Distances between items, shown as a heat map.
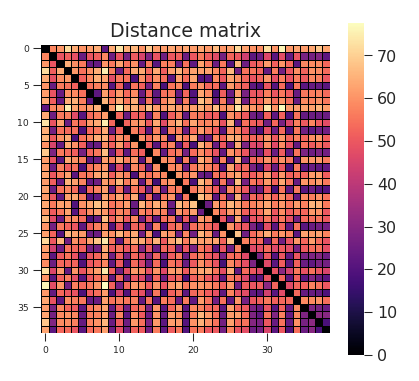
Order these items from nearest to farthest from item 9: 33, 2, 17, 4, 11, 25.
33, 11, 4, 17, 2, 25
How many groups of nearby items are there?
5
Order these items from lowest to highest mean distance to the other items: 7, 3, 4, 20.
20, 7, 4, 3
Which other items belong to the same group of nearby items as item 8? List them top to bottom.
0
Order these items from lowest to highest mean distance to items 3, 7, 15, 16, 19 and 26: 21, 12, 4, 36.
36, 4, 12, 21
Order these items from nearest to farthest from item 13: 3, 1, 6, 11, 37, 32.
6, 1, 11, 37, 32, 3
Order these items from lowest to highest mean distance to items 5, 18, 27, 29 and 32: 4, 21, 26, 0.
26, 4, 21, 0
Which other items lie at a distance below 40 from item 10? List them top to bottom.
3, 26, 30, 32
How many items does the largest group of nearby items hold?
16
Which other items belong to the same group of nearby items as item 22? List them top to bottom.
4, 12, 17, 21
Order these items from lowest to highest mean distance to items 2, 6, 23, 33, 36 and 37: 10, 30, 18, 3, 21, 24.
24, 18, 30, 10, 3, 21
